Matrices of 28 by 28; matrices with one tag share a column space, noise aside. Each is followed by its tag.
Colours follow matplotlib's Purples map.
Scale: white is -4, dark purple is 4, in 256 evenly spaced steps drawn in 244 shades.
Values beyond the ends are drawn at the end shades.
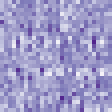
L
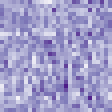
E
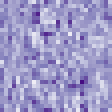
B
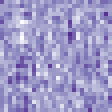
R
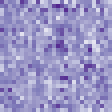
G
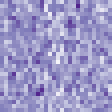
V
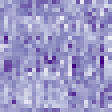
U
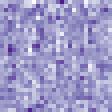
G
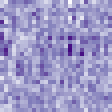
R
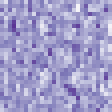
V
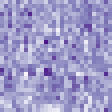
L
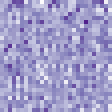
G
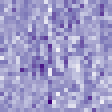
U
